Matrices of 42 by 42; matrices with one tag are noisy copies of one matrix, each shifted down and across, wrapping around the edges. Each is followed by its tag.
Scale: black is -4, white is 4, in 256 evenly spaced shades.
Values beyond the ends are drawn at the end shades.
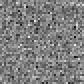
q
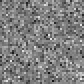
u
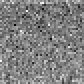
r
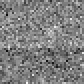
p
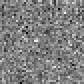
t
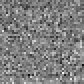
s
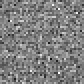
q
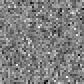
u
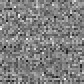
s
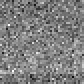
p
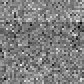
r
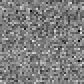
q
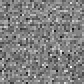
q
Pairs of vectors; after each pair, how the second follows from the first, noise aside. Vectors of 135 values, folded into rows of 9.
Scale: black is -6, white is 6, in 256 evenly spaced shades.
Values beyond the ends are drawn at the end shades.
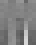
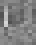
wrapped around.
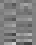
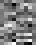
scaled up.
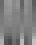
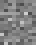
shuffled.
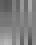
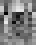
wrapped around, scaled up.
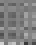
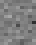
wrapped around, negated, partly zeroed.
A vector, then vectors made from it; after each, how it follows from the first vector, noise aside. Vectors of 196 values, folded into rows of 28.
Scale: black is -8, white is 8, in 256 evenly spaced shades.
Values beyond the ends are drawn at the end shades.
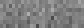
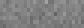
reversed, negated, shrunk.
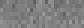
reversed, shrunk.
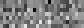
wrapped around, scaled up.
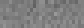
reversed, shrunk.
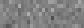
partly zeroed.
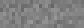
wrapped around, shrunk.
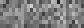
wrapped around, scaled up.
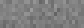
reversed, negated, shrunk.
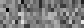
wrapped around, scaled up.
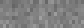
reversed, shrunk.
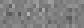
partly zeroed.
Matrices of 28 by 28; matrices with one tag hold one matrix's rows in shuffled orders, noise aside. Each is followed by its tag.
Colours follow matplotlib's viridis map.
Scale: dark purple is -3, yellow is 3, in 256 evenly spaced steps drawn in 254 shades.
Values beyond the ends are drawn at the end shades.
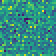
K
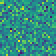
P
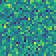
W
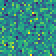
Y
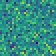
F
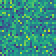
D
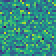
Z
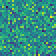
F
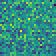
D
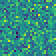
W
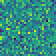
P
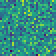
F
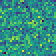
Z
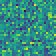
W
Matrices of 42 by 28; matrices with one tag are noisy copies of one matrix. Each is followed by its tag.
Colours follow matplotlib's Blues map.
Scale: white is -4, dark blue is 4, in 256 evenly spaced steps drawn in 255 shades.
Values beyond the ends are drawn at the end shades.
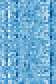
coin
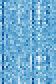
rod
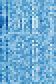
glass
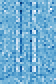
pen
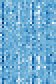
rod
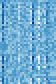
rod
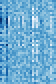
glass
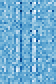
pen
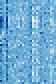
glass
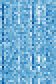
rod
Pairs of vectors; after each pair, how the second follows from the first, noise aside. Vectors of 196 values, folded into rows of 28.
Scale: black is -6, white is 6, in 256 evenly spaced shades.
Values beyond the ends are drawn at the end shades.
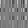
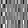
wrapped around, scaled up.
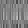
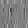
reversed, negated, partly zeroed.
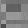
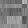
reversed, negated.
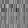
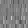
reversed, negated, partly zeroed.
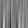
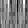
reversed, scaled up.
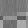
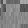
wrapped around, negated.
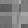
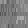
reversed, negated, partly zeroed.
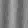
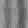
wrapped around, negated.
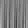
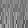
sign-scrambled.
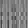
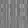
wrapped around, negated, shrunk.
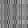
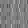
reversed, negated, partly zeroed.
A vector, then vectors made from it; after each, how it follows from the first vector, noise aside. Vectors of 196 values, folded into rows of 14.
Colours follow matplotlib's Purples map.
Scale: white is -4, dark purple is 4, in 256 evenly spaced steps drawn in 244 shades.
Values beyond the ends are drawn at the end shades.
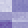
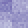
negated, shrunk.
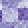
wrapped around, negated.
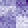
reversed.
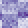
wrapped around.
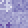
partly zeroed.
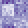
wrapped around.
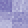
negated, shrunk.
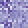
sign-scrambled.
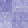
negated, shrunk.
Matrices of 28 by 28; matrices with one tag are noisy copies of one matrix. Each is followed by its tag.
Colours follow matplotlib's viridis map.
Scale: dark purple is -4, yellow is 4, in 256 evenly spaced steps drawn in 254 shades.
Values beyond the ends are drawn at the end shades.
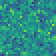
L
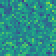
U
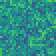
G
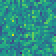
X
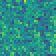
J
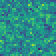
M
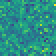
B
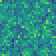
X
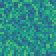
U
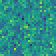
X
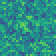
B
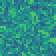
L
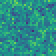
G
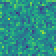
G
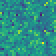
J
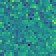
U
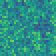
J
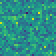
M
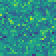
G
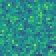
M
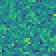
L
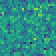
M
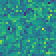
M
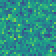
M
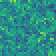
G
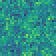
X
